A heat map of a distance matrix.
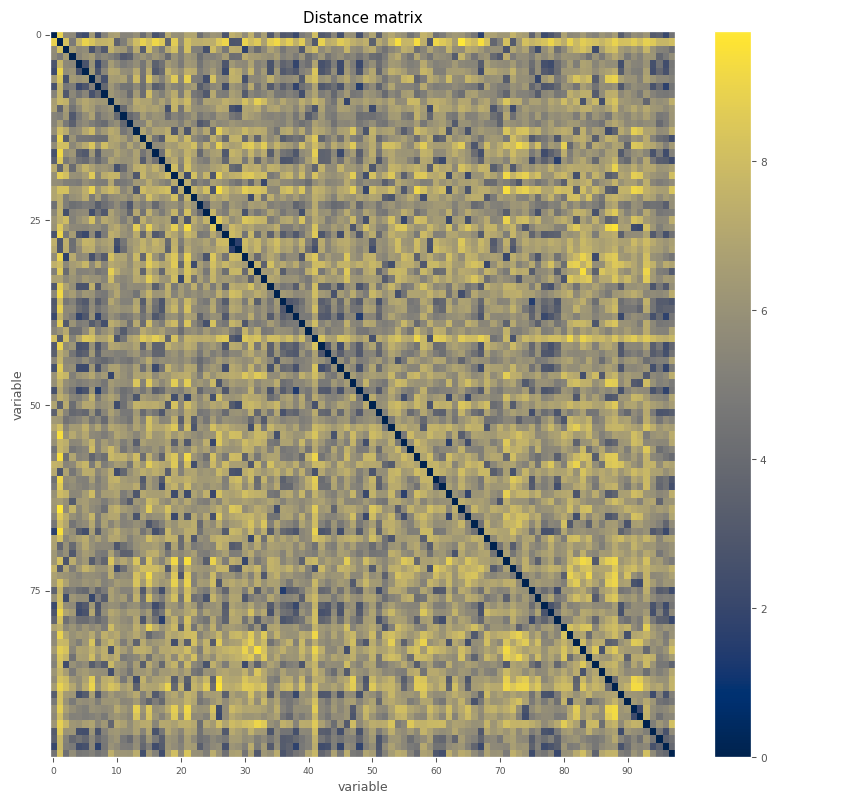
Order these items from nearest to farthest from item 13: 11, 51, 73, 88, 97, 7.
88, 11, 7, 51, 97, 73
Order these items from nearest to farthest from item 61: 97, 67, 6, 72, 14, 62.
97, 14, 67, 6, 62, 72
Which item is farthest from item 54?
1
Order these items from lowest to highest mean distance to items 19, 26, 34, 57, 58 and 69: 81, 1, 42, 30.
42, 30, 81, 1
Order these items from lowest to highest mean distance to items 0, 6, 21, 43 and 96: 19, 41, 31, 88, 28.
19, 88, 28, 31, 41
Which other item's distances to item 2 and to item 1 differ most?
30
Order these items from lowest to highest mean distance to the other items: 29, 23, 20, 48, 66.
48, 23, 20, 66, 29
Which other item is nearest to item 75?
36
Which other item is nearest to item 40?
11
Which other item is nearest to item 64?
35
